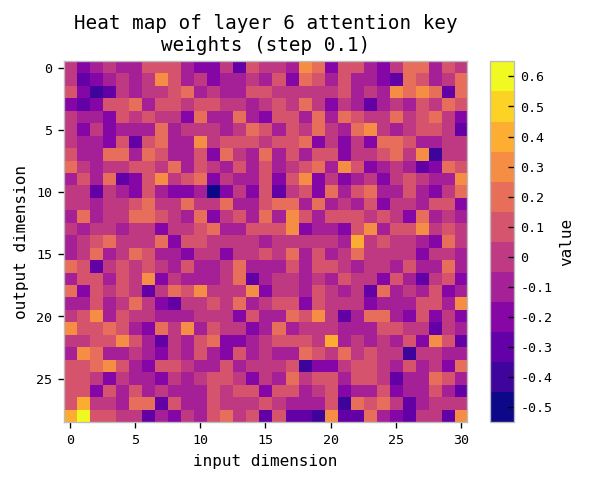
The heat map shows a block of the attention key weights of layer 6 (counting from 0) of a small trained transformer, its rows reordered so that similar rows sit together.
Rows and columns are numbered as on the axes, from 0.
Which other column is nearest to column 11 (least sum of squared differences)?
16
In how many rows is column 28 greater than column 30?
10
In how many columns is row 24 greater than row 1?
15
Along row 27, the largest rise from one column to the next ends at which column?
22
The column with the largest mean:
17
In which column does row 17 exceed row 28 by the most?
6
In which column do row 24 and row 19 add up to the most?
30
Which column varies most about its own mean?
1
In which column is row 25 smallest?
25
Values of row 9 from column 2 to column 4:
-0.1 0.2 -0.3
